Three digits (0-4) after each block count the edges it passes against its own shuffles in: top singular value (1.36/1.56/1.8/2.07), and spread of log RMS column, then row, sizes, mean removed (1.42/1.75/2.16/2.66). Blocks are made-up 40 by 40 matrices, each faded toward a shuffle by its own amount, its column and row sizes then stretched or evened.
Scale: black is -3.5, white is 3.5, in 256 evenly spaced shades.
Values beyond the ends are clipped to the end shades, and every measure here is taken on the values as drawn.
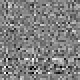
3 0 3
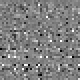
2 1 3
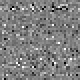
1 0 3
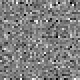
2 0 2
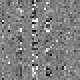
3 3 0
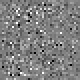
1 2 1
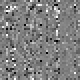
1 4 1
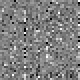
1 3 0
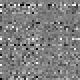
2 2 4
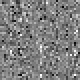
0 3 0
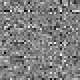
3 2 3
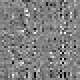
3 3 1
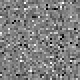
0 1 1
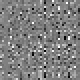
3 4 0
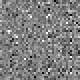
3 2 0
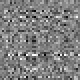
4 1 4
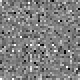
0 0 1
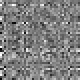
4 3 3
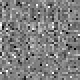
3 0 0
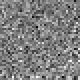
1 1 1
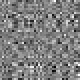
4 0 4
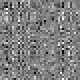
4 3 1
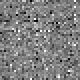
0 0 1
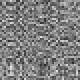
4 1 1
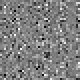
2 3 0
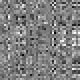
4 4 2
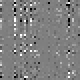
4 4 2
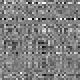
4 0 4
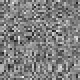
4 2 1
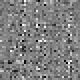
0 3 3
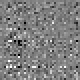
2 4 3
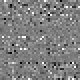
0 0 3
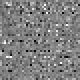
1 0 3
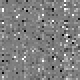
2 2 0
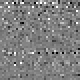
1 0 3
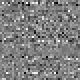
1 0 3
